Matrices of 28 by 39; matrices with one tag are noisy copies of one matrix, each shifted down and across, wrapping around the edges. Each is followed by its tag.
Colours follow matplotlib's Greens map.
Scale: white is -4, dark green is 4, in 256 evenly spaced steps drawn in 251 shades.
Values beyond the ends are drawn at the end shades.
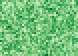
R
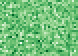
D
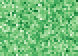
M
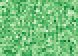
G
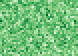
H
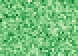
H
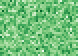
H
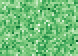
R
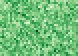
R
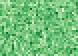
M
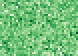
R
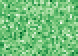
R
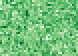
D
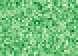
R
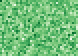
M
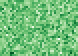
D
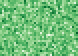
G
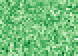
M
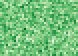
D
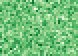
H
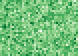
R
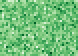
R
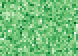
R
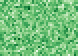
H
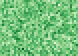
R
